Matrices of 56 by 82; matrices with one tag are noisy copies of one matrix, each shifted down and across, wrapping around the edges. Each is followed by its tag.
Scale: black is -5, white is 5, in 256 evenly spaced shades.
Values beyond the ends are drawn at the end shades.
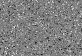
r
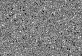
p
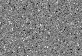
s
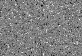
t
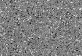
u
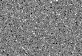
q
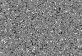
u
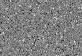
s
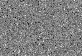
p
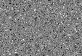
q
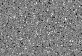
s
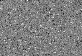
p
